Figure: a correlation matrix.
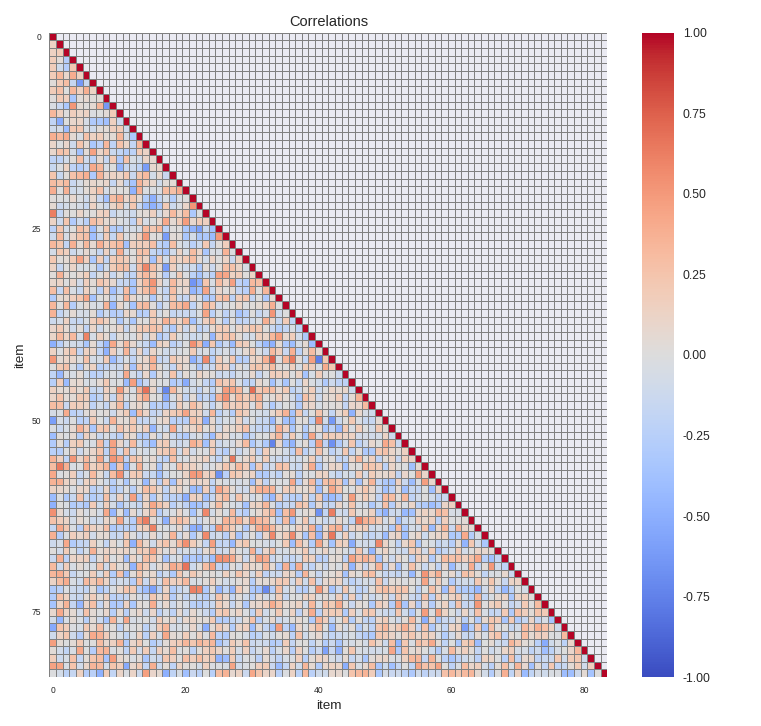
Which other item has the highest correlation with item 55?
27
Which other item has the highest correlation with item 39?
5
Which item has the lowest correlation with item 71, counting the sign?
83
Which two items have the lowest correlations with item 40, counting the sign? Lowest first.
42, 62
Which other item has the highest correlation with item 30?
46
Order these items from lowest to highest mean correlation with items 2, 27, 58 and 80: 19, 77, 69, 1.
77, 69, 19, 1
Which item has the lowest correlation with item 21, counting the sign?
32
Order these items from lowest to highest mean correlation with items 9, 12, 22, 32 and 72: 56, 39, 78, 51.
56, 39, 78, 51
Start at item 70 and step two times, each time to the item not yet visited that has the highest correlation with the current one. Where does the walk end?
1
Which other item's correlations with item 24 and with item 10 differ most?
17
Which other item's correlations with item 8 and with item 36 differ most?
41
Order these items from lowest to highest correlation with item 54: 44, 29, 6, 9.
29, 6, 44, 9
